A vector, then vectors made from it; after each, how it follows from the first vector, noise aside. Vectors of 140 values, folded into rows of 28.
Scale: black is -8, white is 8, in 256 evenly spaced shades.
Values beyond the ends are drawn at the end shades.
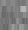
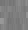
wrapped around, shrunk.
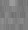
wrapped around, shrunk.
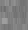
reversed, shrunk.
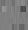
negated, partly zeroed.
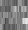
wrapped around, scaled up.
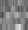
wrapped around, scaled up.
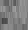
reversed, negated.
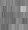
copied.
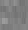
reversed, shrunk.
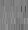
negated, partly zeroed.
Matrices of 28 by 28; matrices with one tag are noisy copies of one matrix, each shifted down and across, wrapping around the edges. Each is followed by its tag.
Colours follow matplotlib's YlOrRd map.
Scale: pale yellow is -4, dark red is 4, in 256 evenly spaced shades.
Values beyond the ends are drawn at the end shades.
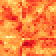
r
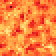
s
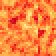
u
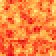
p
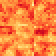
r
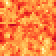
p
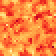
s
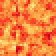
u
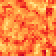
u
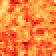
p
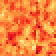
u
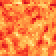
s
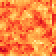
r
